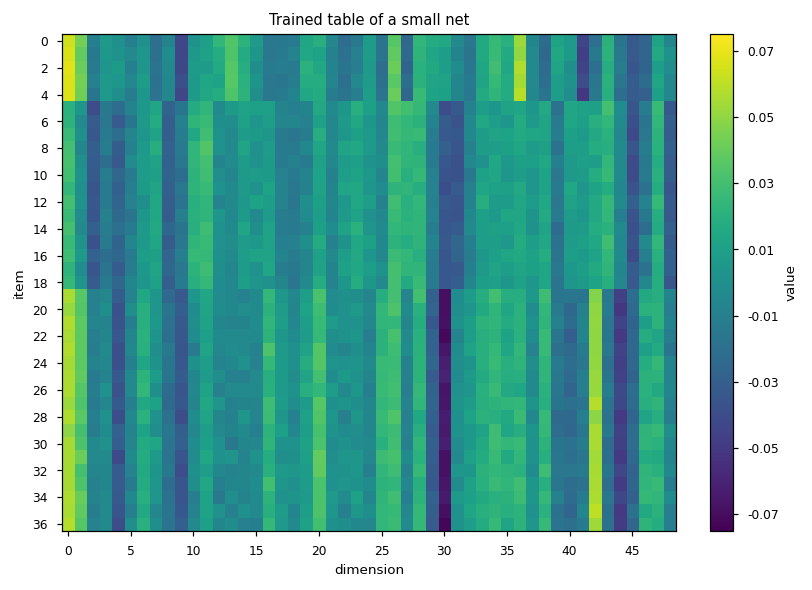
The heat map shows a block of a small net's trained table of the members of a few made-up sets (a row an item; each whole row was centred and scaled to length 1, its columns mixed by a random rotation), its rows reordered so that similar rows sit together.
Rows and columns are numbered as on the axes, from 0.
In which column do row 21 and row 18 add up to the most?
0
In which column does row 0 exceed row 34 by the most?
30
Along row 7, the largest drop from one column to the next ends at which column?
48
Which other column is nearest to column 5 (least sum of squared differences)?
18
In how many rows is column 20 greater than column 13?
32
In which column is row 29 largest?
42
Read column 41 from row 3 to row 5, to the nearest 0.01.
-0.04 -0.05 0.01
